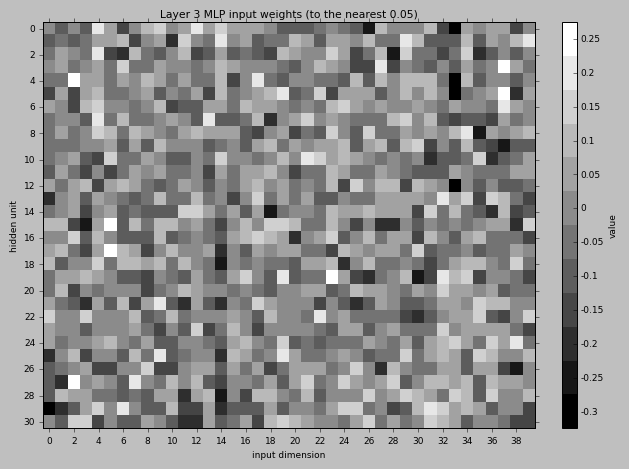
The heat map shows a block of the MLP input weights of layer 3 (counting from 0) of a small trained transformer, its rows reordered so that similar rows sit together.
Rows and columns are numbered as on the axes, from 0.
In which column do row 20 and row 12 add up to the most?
25
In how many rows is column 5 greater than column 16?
8
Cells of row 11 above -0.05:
19
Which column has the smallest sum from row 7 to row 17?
3
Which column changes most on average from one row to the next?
9
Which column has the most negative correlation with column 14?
33
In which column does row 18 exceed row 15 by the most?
38
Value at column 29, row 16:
0.05
